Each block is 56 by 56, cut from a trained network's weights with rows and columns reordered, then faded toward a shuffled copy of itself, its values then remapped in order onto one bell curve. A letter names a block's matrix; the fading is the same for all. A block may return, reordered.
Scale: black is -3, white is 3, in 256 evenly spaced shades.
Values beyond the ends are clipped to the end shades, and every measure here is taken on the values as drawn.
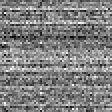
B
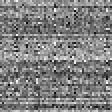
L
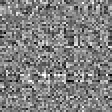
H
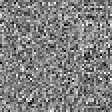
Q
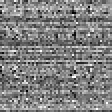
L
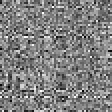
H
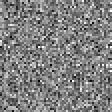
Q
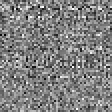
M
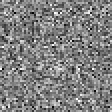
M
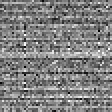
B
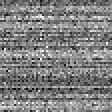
B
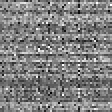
L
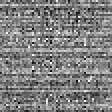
L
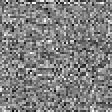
H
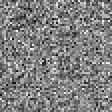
Q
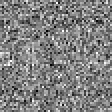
Q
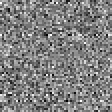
M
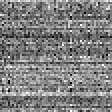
L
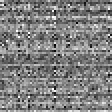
L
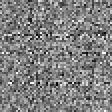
M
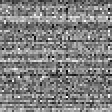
L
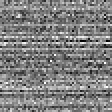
B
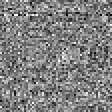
Q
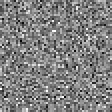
Q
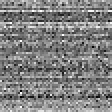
B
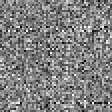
M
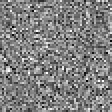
Q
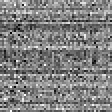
L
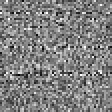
M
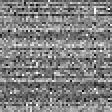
L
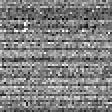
B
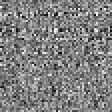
M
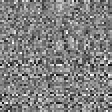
H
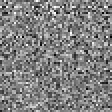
M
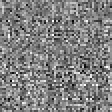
M
